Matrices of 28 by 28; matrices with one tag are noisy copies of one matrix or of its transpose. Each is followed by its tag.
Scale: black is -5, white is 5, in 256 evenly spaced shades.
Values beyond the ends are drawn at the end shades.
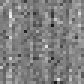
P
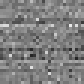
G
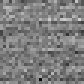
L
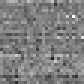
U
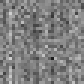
P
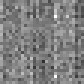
U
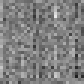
U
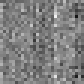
U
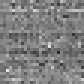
P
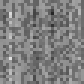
P
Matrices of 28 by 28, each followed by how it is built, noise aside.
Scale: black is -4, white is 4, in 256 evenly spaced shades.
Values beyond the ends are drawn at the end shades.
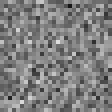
noise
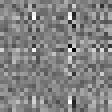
low rank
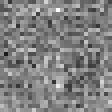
blocks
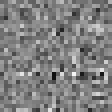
low rank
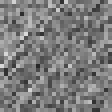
Hankel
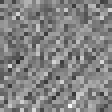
Hankel
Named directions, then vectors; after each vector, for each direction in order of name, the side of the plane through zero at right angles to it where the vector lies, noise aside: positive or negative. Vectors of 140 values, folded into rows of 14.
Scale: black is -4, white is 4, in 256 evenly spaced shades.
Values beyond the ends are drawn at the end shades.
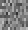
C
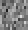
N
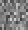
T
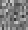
positive, negative, negative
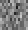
positive, positive, negative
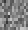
positive, positive, positive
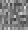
positive, negative, negative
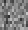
positive, positive, positive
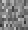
negative, negative, negative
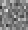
positive, negative, negative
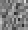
positive, positive, negative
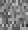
positive, positive, positive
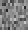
negative, positive, positive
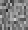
negative, positive, positive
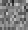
negative, positive, positive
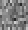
positive, negative, negative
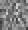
negative, negative, positive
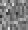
positive, negative, negative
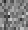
positive, positive, positive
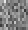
negative, negative, negative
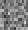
positive, positive, positive
